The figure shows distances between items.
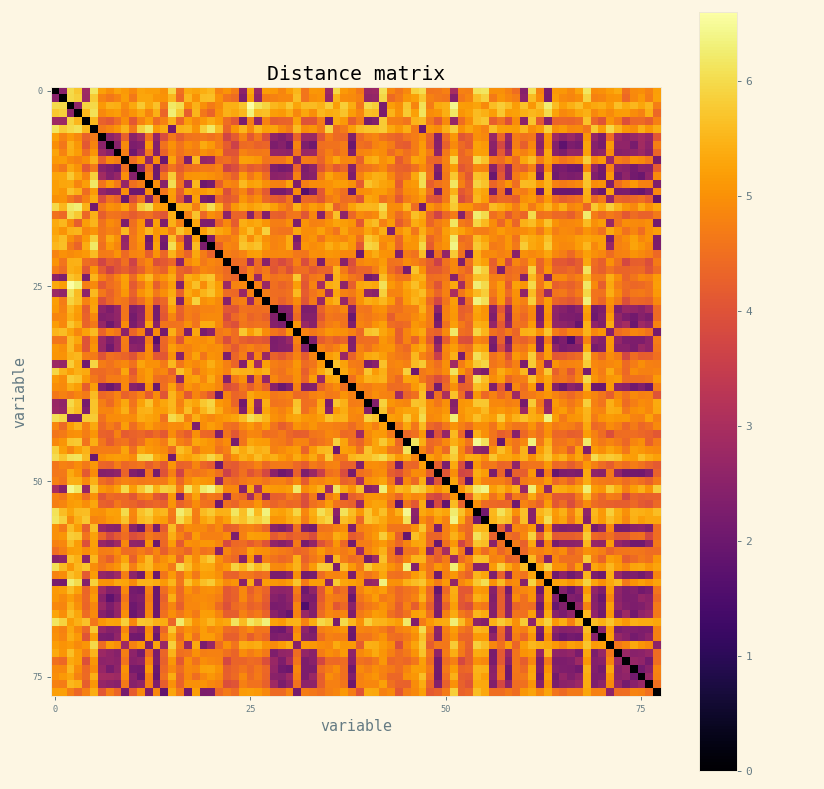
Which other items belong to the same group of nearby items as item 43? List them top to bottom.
18
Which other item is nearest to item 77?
14
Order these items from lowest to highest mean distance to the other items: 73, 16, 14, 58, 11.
73, 58, 11, 14, 16
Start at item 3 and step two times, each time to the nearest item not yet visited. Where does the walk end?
2
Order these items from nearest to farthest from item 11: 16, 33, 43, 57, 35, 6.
33, 6, 57, 16, 43, 35
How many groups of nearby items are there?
10
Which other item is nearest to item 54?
55
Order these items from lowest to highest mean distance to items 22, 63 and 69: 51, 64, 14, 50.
64, 51, 14, 50
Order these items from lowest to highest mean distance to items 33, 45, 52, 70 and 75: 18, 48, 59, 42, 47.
48, 59, 18, 42, 47
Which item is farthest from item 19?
51
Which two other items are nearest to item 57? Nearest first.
45, 23
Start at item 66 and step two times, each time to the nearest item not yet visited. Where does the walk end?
13
